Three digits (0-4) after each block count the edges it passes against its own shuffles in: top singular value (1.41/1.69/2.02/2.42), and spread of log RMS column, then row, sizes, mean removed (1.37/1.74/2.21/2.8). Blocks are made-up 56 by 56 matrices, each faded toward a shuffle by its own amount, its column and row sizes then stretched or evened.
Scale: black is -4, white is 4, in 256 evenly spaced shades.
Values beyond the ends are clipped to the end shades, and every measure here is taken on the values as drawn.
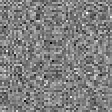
3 1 0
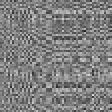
4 2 3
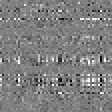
4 3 4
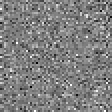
3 1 1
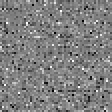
2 0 2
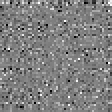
3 1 3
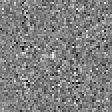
1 2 0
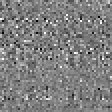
2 1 3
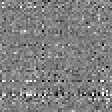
3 2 3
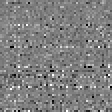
0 2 4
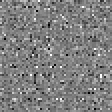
1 1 3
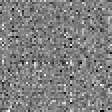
2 2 1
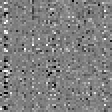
3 3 2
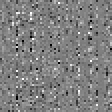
1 4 0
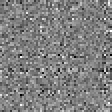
2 2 3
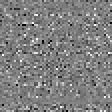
2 1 3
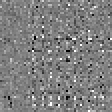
2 3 2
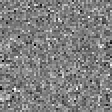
1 0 1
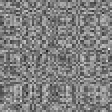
4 2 0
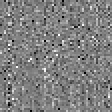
3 2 0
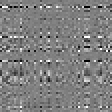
4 4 4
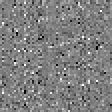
2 2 0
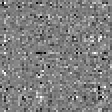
2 2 3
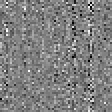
2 4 0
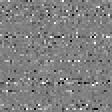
0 0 4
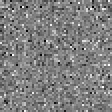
0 1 2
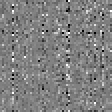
2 4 1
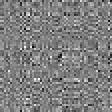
4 3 3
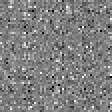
2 2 2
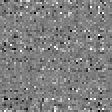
0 2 3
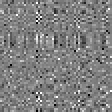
4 2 1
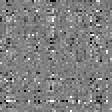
3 3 3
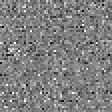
1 1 3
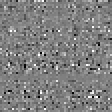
0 2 4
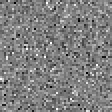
0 0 0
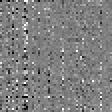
2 4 1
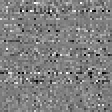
1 1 4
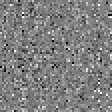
2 1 1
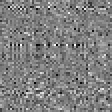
3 0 3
